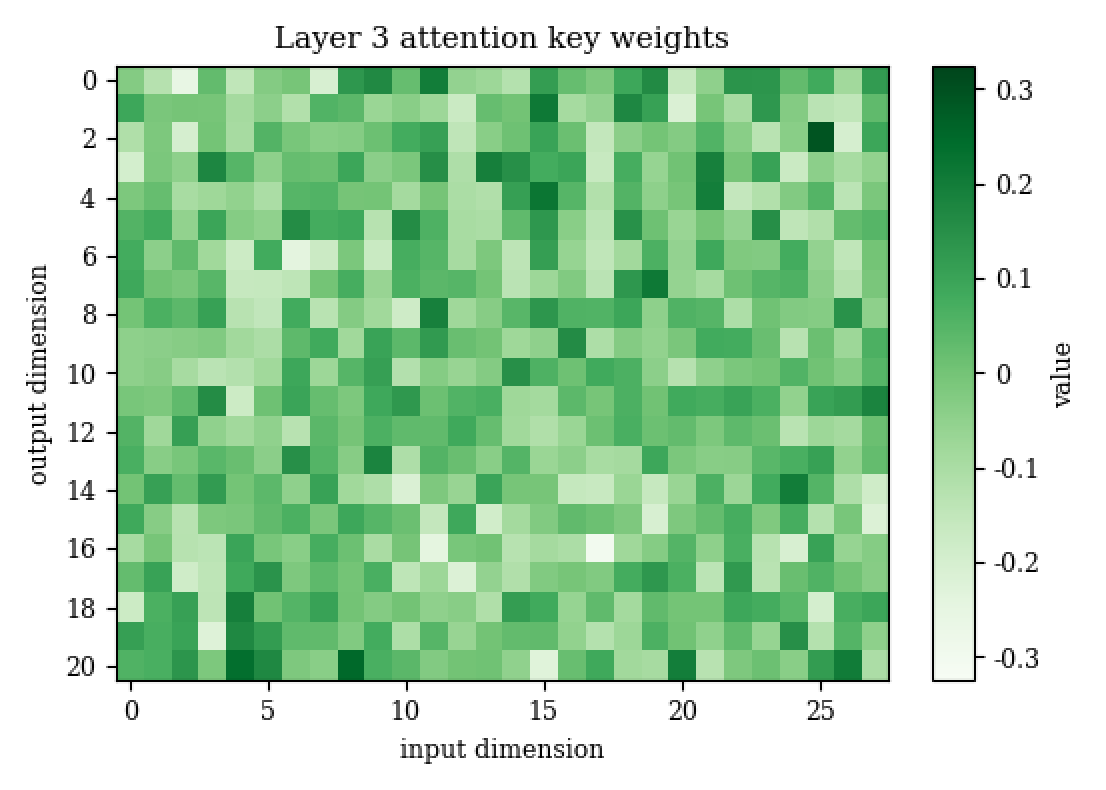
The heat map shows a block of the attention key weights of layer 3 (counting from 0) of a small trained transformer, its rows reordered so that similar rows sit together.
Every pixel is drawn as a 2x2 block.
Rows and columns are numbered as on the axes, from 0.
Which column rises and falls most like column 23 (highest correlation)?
3
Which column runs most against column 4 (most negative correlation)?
18
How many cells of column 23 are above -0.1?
17
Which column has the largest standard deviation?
4
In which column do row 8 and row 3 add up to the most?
11
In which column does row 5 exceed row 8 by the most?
10
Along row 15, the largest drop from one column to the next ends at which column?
13
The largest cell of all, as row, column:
2, 25
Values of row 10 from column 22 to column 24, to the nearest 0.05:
0 0 0.05
